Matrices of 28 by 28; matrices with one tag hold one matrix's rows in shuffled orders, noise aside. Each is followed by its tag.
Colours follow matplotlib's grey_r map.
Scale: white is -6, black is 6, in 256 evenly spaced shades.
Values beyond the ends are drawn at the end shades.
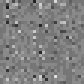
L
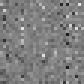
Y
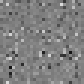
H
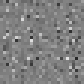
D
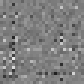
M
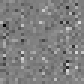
Y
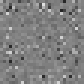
H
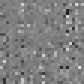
Y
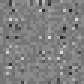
H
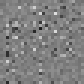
L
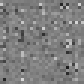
Y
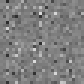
L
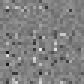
L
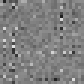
M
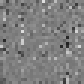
Y
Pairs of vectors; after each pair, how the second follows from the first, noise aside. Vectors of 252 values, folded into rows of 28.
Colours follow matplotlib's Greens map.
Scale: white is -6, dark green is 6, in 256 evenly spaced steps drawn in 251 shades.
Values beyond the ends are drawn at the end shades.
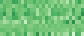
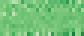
negated, partly zeroed.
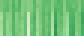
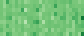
wrapped around, negated, partly zeroed.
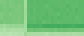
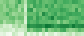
scaled up.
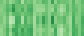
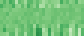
wrapped around, negated, partly zeroed.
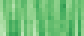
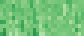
negated, partly zeroed.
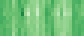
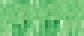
reversed, negated, partly zeroed.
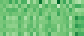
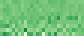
reversed, negated, partly zeroed.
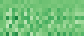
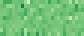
wrapped around, negated, partly zeroed.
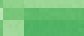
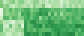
scaled up.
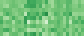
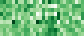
reversed, scaled up.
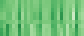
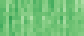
reversed, negated, shrunk.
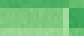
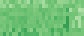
negated, partly zeroed.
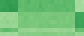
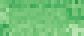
reversed, negated, partly zeroed.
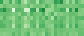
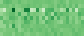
negated, partly zeroed.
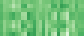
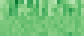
reversed, negated, partly zeroed.
